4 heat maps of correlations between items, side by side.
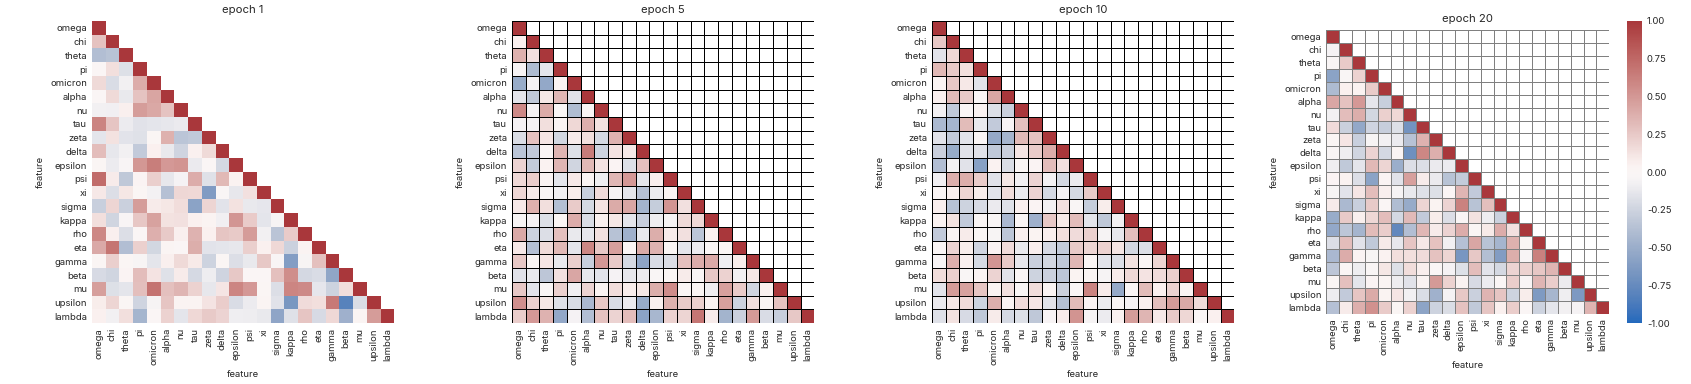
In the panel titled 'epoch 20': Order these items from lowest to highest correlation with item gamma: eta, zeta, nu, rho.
rho, nu, zeta, eta
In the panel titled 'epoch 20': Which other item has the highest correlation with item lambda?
pi
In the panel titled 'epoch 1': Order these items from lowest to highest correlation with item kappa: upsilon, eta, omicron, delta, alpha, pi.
upsilon, eta, delta, alpha, pi, omicron
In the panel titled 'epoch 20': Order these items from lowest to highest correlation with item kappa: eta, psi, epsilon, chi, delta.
delta, epsilon, psi, chi, eta
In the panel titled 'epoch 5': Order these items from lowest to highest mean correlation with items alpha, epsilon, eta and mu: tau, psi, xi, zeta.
xi, zeta, psi, tau
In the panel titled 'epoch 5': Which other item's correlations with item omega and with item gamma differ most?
omicron
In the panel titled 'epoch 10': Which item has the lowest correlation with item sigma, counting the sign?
mu
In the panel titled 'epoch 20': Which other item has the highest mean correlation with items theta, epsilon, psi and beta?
nu
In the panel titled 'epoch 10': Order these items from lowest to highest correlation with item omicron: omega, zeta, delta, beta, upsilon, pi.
zeta, delta, pi, omega, beta, upsilon
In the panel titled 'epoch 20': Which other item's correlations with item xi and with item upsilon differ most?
mu
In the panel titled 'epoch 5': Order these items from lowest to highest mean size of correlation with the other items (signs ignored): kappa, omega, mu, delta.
kappa, mu, omega, delta
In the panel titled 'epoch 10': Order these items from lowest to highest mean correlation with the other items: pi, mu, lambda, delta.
delta, pi, lambda, mu
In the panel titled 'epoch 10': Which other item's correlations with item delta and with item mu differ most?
chi
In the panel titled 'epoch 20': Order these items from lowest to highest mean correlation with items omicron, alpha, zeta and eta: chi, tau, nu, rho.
rho, tau, nu, chi
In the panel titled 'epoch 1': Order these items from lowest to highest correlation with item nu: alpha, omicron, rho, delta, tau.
delta, tau, rho, alpha, omicron
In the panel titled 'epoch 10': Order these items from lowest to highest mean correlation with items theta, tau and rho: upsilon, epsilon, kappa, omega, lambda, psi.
omega, kappa, lambda, epsilon, upsilon, psi
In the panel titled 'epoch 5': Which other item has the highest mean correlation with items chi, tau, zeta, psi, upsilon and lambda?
sigma
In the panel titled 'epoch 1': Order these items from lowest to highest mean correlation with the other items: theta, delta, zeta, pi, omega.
theta, zeta, delta, pi, omega
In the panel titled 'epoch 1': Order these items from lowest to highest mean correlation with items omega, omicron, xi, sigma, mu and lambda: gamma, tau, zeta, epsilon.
zeta, gamma, tau, epsilon
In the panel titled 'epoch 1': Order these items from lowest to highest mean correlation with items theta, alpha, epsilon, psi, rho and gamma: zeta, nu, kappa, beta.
beta, zeta, kappa, nu
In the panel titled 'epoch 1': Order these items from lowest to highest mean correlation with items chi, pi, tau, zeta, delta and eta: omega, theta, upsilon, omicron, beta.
theta, beta, omicron, upsilon, omega
